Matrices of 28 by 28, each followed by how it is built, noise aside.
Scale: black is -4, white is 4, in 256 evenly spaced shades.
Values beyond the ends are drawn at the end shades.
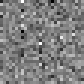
uneven columns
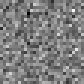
repeating rows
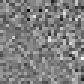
upper triangular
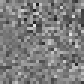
upper triangular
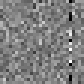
uneven columns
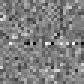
uneven rows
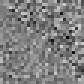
upper triangular
